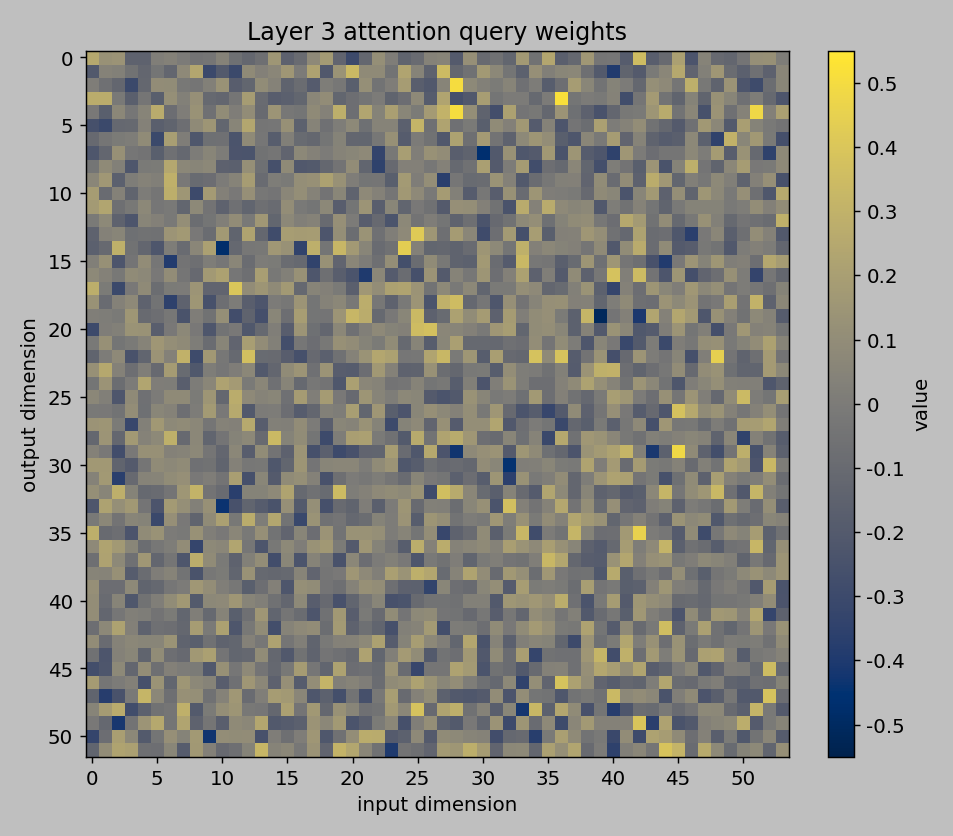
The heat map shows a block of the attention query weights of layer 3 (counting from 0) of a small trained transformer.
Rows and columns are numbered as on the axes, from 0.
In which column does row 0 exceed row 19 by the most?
42
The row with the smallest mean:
7
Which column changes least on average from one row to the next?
22
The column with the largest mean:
25
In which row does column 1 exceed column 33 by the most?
48
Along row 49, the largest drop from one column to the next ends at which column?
43
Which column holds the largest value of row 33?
32
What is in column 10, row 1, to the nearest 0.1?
-0.2
